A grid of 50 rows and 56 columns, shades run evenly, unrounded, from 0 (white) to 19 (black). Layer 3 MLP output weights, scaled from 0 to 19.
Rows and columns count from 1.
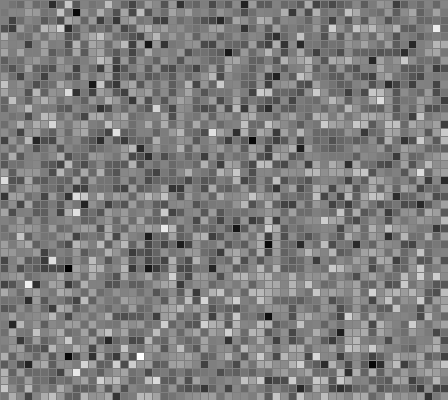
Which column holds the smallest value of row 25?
10
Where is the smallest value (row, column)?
45, 18
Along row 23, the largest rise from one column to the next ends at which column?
2
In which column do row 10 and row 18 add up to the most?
35
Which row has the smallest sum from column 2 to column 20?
16
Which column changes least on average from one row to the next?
22
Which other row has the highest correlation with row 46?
17
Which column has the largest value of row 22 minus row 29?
21
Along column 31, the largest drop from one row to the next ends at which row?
15
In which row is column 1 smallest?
23
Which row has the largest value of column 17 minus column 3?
7
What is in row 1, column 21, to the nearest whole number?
13
